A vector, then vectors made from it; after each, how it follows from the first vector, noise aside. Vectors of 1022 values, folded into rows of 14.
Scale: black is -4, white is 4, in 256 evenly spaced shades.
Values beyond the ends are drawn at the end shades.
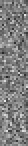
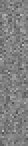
reversed, shrunk.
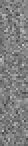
reversed, shrunk.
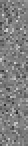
reversed, partly zeroed.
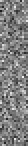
wrapped around.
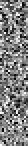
reversed, negated, scaled up.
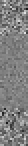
wrapped around, partly zeroed.
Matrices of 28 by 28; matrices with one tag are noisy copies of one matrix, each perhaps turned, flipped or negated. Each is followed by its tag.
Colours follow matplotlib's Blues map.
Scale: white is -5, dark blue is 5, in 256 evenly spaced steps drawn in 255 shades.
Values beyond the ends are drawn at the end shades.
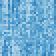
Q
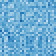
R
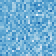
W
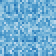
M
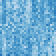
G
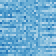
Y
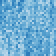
G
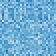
R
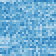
Q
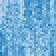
G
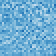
W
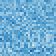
W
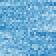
G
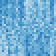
G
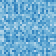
M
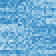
G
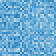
R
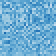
W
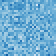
W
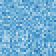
W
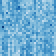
Q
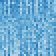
Y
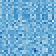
R
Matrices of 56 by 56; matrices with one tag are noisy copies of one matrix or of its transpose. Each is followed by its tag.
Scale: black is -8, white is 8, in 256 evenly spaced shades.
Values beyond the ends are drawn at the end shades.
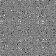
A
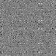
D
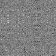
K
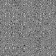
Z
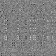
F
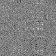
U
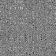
K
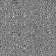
Z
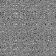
Z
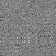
U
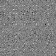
Z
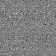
Z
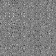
Z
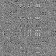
F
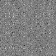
Z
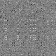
F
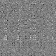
F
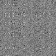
Z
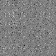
Z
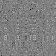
F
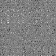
K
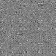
D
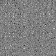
Z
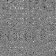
K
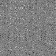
K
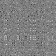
F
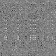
F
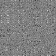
K
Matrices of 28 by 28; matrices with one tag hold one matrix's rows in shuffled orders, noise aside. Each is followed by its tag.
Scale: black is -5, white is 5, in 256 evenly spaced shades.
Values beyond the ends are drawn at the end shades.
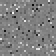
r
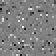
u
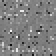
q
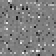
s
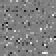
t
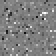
t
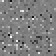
q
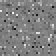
r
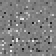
q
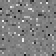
u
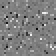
t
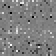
q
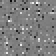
s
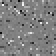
u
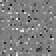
q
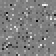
t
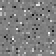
r
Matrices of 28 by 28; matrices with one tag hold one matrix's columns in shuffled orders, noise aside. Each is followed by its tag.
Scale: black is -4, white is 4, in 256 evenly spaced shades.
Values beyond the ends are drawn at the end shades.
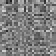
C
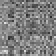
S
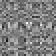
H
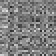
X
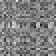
H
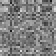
C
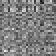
C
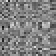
H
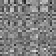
C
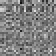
C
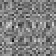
H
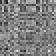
C
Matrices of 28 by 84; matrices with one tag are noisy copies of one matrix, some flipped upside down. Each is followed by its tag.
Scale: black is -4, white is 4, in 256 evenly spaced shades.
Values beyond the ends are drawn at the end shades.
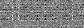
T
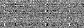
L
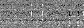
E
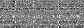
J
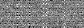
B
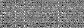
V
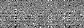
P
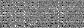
V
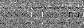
E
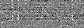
T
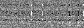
E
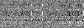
E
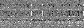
E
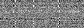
J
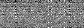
P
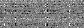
L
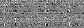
L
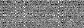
V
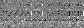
E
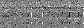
E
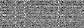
V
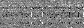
E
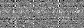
J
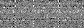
J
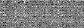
V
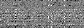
P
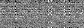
P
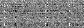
L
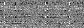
L
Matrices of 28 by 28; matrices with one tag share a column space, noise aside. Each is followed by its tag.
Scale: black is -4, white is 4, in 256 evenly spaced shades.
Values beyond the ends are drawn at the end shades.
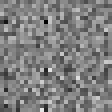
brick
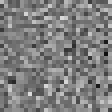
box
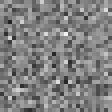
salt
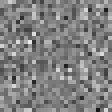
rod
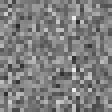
brick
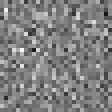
rod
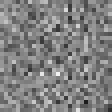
brick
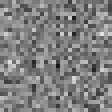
salt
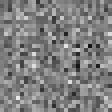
salt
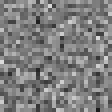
brick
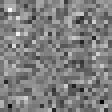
salt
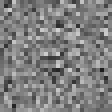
box
